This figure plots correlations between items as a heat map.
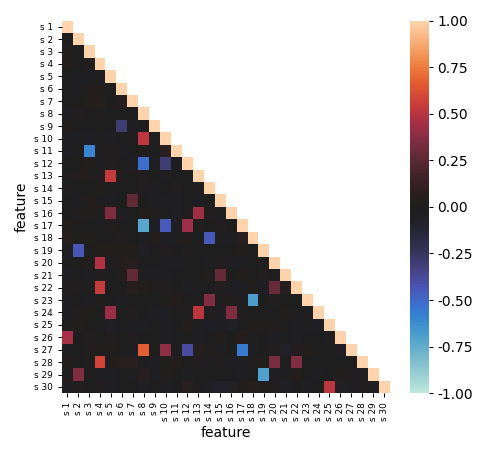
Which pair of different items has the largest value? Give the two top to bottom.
s 8, s 27
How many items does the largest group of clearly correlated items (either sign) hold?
5
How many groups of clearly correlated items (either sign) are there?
10
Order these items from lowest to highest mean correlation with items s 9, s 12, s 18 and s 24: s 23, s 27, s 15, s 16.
s 23, s 27, s 15, s 16
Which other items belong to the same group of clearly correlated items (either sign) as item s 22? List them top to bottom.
s 4, s 20, s 28
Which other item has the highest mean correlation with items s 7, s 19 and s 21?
s 15
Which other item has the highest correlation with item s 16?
s 13
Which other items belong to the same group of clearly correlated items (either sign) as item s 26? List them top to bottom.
s 1
